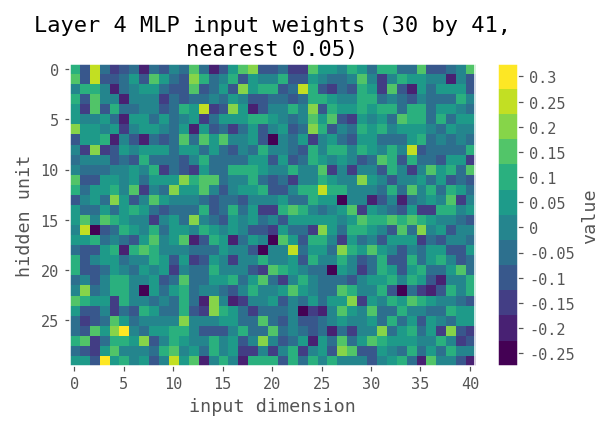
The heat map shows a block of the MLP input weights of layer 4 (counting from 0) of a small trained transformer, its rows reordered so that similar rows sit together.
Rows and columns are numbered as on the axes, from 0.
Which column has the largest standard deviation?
2
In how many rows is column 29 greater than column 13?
18
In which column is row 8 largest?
34
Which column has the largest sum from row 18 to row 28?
27
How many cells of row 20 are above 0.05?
7
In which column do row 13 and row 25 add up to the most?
4
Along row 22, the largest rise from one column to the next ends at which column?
8
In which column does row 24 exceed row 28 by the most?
30
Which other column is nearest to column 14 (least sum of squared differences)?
15
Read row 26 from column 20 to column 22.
0.15 -0.05 0
